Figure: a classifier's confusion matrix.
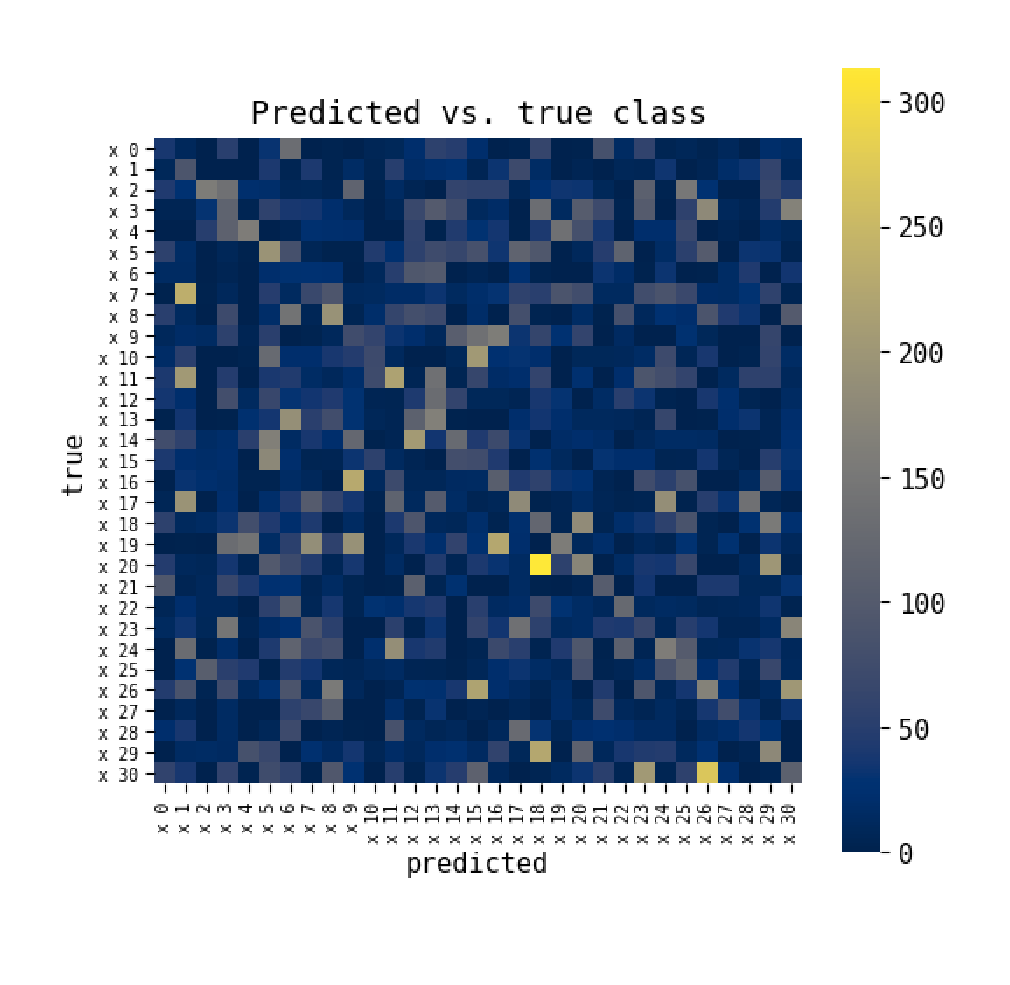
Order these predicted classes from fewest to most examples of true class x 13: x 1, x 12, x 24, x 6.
x 1, x 24, x 12, x 6
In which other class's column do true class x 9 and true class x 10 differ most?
x 16
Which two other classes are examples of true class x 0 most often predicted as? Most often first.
x 6, x 21
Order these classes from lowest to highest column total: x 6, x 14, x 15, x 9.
x 14, x 9, x 15, x 6
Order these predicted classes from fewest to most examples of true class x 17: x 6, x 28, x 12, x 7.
x 12, x 6, x 7, x 28
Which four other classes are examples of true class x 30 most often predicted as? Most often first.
x 26, x 23, x 15, x 8
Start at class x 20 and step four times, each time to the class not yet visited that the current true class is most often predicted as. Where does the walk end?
x 19
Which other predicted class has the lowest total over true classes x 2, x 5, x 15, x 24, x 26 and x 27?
x 4
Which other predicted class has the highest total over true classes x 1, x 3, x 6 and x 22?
x 13
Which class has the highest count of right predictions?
x 11
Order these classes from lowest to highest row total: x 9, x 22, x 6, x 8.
x 6, x 22, x 9, x 8
